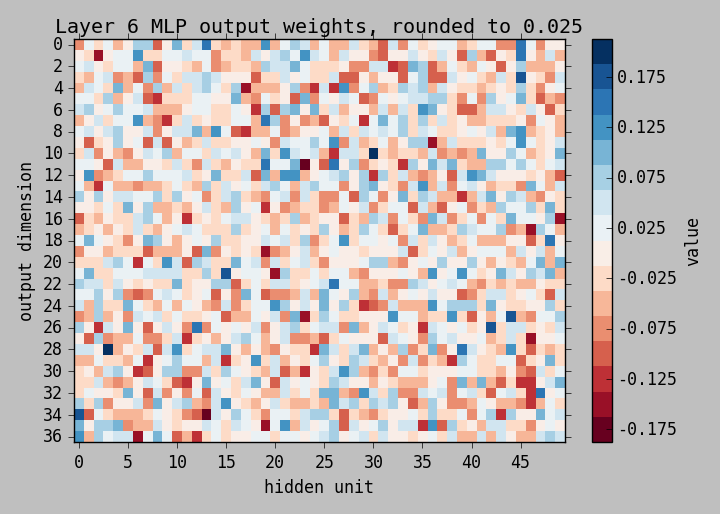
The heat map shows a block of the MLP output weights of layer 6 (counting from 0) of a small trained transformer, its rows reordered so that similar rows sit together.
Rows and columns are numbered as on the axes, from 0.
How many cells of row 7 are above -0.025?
24
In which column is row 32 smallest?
46
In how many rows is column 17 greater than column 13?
14
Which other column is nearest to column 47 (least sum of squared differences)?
17
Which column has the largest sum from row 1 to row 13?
45
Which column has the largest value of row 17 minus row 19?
19
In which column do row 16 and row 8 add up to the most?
44
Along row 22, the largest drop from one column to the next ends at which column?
16
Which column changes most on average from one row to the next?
7
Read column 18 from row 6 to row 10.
-0.125 -0.05 -0.05 0.025 -0.05
